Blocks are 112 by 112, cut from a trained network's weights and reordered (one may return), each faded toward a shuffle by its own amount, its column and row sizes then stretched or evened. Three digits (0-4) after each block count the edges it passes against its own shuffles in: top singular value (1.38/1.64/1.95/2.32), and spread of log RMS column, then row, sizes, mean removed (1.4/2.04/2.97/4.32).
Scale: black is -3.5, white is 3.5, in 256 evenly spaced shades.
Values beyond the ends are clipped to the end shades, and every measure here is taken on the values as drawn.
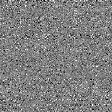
1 1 2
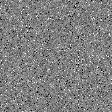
0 1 0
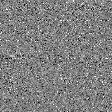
1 0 1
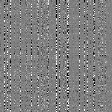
4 4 1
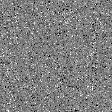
0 1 1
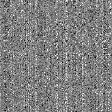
3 2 0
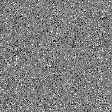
1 1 0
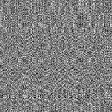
4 1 1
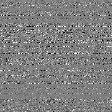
0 0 4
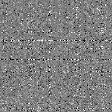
1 2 2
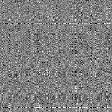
4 2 2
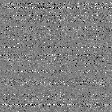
1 1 3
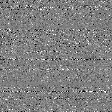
0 0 3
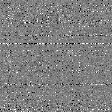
2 1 3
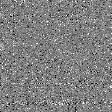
0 1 2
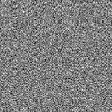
4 1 0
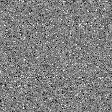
1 0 1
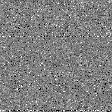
2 0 2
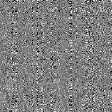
3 3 2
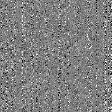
1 3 0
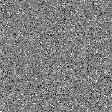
2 1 0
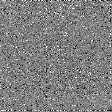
2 1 2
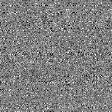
1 1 3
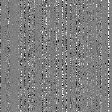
2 4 0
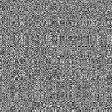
4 1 2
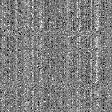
4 2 0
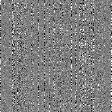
1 4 1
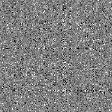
1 2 1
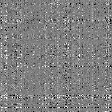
3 3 3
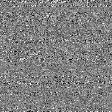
0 0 3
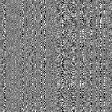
4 4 1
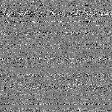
1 1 4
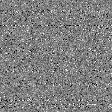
0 0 2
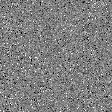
0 1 0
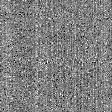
3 0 1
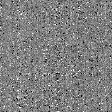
0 2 1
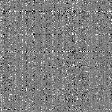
2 3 2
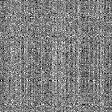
4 0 2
